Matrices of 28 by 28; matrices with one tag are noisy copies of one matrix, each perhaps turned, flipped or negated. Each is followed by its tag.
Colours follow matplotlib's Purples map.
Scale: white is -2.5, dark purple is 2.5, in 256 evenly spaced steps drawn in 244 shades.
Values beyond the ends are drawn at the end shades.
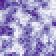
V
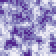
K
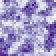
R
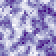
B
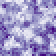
K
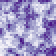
V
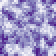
R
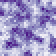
K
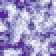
K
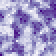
V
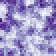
K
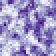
B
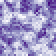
V
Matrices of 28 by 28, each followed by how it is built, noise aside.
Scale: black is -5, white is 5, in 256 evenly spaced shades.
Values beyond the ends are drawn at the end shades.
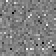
sparse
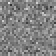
repeating columns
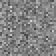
repeating rows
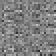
low rank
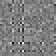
low rank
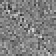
banded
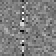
uneven columns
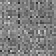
low rank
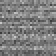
blocks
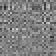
low rank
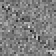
banded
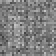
blocks
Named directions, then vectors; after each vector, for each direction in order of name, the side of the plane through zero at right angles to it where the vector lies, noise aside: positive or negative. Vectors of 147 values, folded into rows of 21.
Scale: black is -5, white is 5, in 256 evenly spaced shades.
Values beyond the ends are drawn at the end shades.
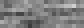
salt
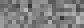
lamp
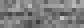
negative, positive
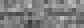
negative, positive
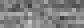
positive, negative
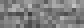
negative, positive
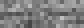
negative, positive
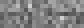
negative, positive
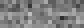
positive, negative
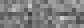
negative, positive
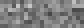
negative, positive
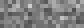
negative, positive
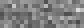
negative, positive
